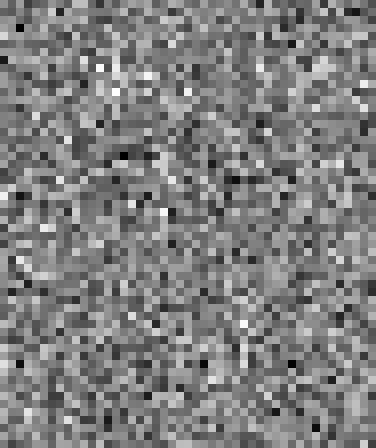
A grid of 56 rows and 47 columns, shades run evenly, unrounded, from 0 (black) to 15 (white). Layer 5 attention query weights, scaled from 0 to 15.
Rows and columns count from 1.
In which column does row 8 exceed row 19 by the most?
11
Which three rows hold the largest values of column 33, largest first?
9, 21, 5
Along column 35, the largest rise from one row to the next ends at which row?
53
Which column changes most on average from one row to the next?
19
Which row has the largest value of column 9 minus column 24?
18
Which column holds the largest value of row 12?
15
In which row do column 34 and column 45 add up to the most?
50
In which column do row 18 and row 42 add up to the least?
8
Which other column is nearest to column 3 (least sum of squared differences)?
36
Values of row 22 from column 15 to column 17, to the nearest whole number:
7 8 9
